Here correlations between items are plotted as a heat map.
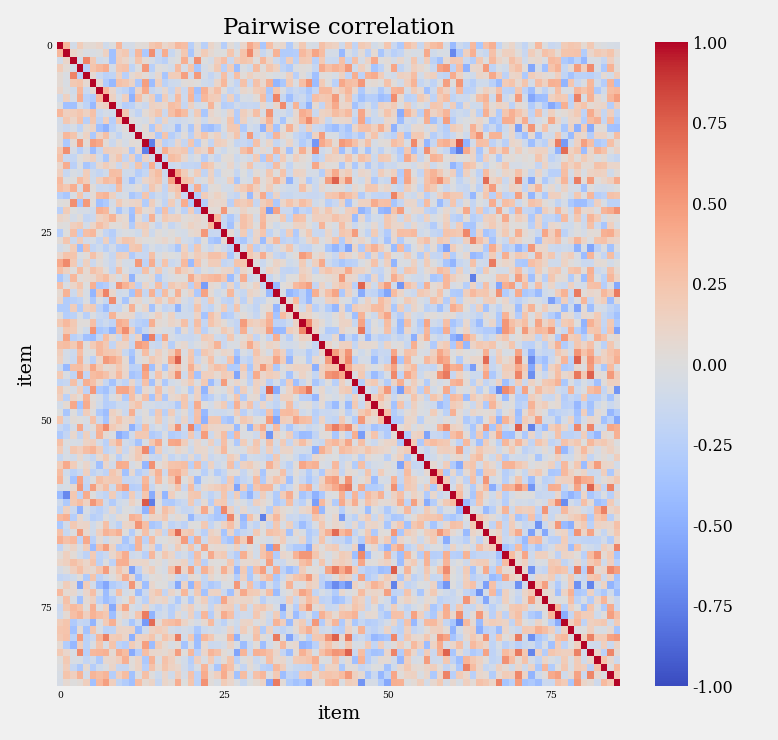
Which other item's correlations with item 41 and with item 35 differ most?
79
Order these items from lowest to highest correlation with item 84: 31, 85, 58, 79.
58, 85, 31, 79
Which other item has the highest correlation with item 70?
51
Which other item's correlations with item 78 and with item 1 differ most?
12
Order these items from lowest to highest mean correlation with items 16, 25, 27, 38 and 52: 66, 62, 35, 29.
66, 29, 35, 62
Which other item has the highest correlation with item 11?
72
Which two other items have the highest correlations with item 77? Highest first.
14, 39
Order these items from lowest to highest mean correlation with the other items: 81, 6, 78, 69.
78, 6, 69, 81
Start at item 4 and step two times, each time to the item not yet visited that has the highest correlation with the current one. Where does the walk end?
21
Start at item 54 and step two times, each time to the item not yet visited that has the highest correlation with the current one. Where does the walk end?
61
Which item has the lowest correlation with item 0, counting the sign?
60
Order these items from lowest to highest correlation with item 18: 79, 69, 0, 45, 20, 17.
45, 69, 20, 0, 17, 79
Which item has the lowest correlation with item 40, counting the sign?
62
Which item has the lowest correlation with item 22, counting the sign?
32
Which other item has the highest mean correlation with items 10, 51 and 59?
81
